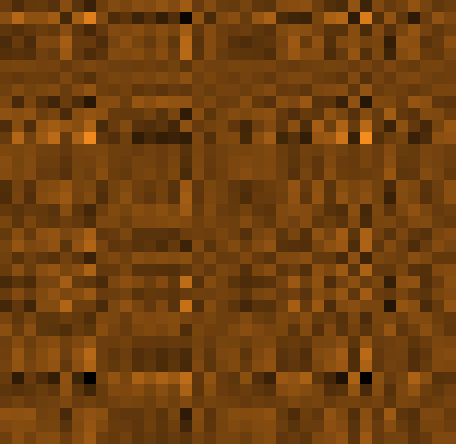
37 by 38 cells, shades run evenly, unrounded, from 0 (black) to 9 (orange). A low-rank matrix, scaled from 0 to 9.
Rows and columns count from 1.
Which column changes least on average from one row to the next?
19
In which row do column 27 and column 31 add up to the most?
12
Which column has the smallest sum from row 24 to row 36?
33
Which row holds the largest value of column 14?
32
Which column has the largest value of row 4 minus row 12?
16
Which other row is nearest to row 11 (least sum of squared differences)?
20
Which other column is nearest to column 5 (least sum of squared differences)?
29
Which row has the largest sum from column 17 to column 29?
2
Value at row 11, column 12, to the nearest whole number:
3
